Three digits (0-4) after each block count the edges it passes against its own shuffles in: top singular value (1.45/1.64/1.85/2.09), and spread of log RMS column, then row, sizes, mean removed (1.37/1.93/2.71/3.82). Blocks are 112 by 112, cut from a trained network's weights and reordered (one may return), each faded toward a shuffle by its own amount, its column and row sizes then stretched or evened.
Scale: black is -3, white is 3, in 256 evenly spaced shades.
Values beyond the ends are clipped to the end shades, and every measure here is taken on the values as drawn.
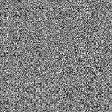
4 2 1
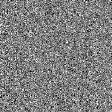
0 2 1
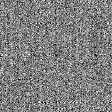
1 0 2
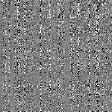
1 4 3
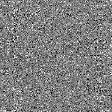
0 2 2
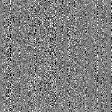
2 4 0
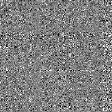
1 3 3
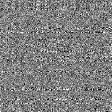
3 1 3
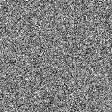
0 0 0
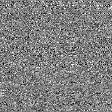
2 0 3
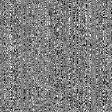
2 4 1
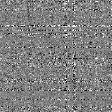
0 3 4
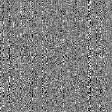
2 4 2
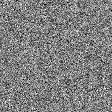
1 0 0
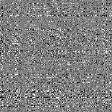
2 3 4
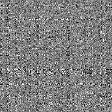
2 3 3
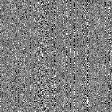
3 4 0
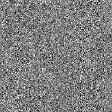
3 3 1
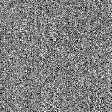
0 2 1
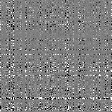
1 4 4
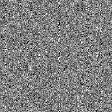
4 3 0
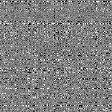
0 3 4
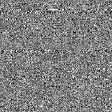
1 0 3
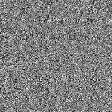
2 1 2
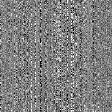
3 4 0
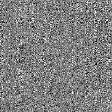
1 3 2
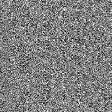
2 2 0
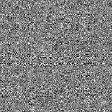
4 2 3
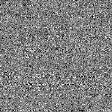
0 1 3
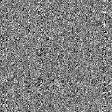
3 3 1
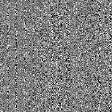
0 4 1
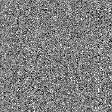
0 2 1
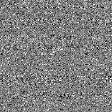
0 2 3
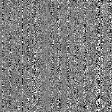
0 4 1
